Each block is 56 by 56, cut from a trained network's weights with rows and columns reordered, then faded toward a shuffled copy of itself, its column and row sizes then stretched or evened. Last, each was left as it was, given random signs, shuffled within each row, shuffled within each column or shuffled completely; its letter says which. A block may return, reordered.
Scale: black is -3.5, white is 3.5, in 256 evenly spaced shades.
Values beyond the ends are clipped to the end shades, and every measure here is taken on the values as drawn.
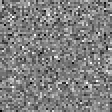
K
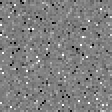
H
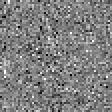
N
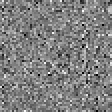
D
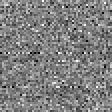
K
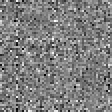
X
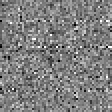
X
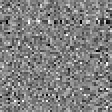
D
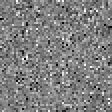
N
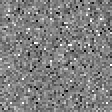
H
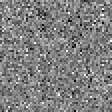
H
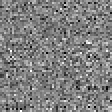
D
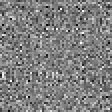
D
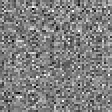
D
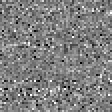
K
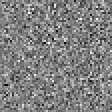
X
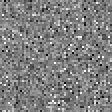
H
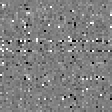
D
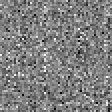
N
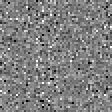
N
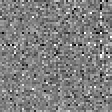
X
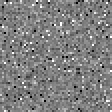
H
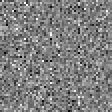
N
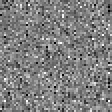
N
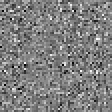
X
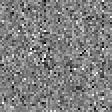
N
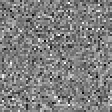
X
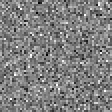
H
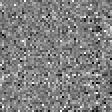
D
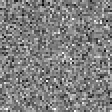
H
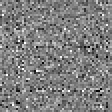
X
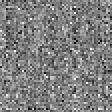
D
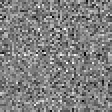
X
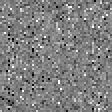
N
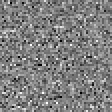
K
